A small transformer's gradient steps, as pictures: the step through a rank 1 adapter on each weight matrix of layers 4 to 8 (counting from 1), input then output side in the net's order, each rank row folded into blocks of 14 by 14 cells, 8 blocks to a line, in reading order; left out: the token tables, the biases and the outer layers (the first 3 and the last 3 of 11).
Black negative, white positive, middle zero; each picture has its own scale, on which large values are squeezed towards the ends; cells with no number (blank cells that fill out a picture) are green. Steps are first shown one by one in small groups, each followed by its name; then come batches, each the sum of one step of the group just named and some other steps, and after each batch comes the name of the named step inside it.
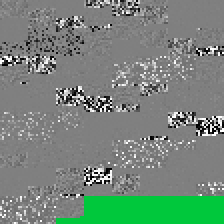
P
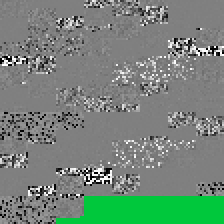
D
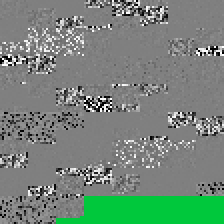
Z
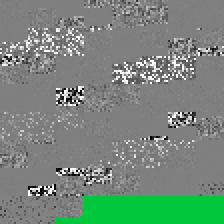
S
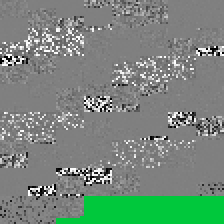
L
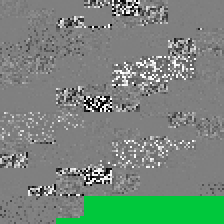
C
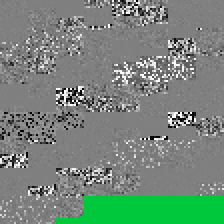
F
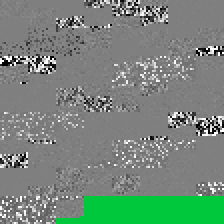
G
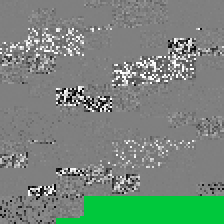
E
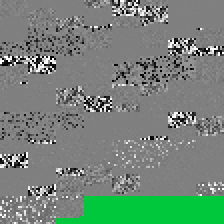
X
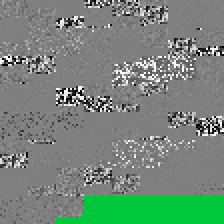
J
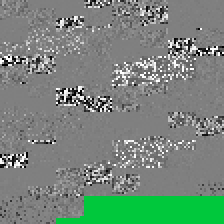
J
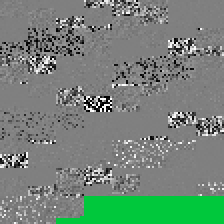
X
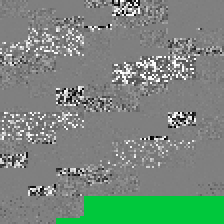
S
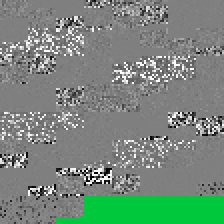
S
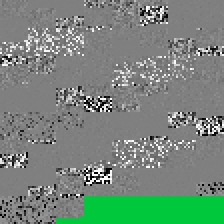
Z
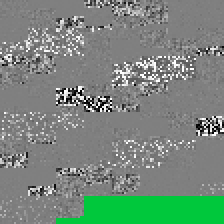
J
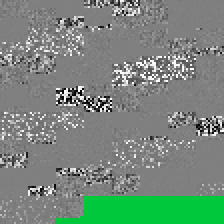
S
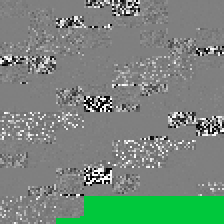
P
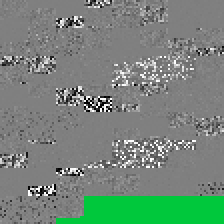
J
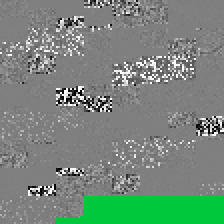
S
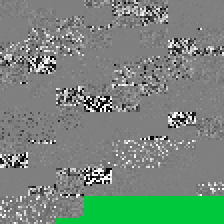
X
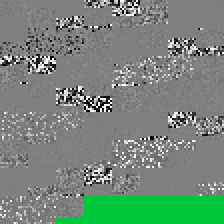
X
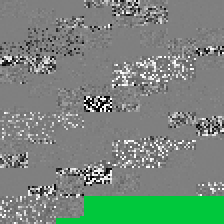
G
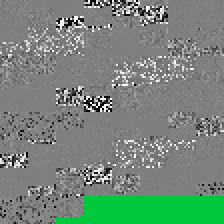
Z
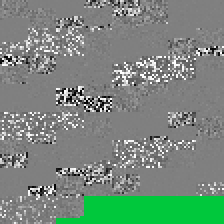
S
